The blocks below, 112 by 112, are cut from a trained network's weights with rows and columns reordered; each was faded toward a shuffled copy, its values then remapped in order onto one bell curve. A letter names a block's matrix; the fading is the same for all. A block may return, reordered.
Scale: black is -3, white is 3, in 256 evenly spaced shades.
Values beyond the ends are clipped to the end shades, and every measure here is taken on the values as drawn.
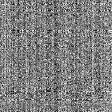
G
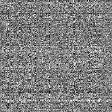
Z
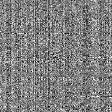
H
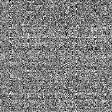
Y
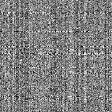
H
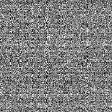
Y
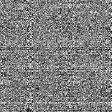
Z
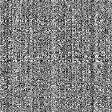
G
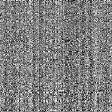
G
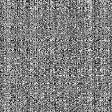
G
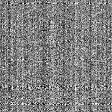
H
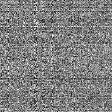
Z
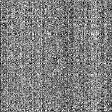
H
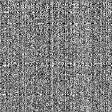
H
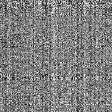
G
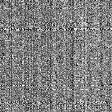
H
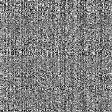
G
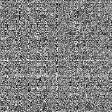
Z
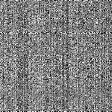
G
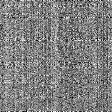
H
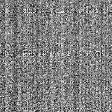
G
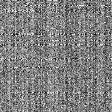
H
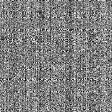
G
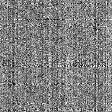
H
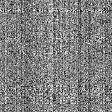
H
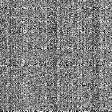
G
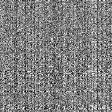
H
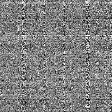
Z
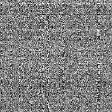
Z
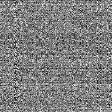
Y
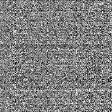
Y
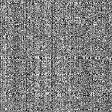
G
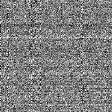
Y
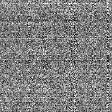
Z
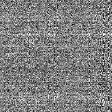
Y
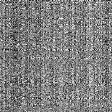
H
